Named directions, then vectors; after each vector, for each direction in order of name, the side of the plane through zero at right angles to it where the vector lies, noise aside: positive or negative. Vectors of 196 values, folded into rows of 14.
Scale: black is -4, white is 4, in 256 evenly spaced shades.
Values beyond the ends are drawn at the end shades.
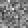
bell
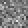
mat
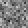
positive, negative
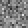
negative, positive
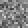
negative, negative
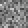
positive, positive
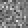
positive, positive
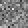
positive, positive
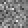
positive, positive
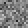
negative, negative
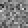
negative, negative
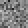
negative, negative
